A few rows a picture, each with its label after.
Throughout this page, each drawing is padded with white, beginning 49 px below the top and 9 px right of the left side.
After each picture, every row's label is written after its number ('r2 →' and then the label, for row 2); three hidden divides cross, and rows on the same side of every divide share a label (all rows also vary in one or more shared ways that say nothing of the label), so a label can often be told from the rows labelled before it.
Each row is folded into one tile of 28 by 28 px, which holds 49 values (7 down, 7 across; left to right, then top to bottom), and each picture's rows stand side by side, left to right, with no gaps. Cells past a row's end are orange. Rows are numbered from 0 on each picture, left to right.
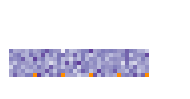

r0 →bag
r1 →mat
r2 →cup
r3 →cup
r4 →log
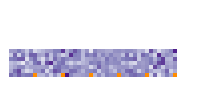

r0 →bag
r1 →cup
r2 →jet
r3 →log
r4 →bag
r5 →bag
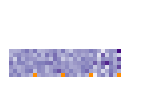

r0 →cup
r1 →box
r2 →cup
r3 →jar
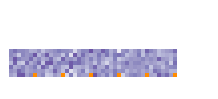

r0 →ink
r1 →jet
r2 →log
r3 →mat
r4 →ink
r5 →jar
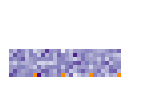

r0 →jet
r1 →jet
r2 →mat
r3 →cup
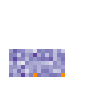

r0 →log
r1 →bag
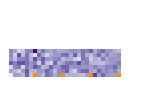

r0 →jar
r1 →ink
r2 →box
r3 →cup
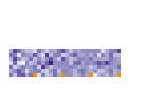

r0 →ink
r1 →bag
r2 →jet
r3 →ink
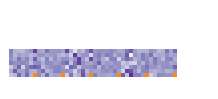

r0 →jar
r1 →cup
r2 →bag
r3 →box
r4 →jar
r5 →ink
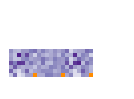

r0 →mat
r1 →ink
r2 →jet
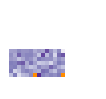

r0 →mat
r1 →jet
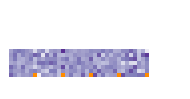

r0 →mat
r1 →ink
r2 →bag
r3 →cup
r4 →bag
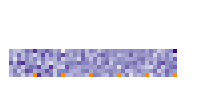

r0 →cup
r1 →mat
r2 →box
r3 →jet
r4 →mat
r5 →jar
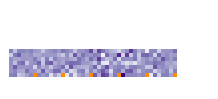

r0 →jet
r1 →cup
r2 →log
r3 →ink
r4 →jet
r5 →log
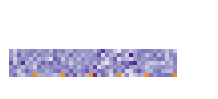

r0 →jet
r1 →box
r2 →cup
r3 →box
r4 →mat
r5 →bag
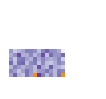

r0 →jet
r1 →mat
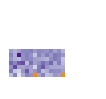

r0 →mat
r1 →mat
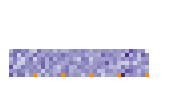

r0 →box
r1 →log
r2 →box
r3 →mat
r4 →jet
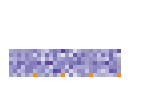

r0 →cup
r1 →cup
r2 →log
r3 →box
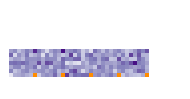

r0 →ink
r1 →jar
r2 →bag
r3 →bag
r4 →box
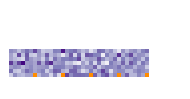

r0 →box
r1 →cup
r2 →bag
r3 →ink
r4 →jet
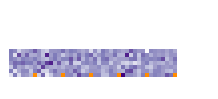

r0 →log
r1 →mat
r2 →log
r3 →jet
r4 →jet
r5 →bag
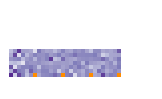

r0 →cup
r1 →bag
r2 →mat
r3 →jar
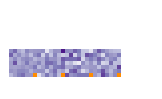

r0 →ink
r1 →jar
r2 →bag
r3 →ink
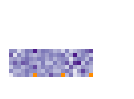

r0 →ink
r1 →log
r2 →jet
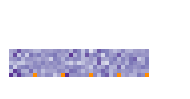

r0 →cup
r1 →box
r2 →jet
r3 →ink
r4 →bag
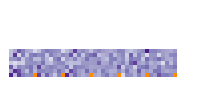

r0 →cup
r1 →box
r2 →cup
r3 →ink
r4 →jar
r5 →jar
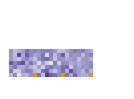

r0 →mat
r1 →jar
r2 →cup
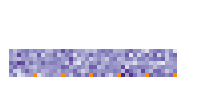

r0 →mat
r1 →ink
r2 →ink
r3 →box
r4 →cup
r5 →bag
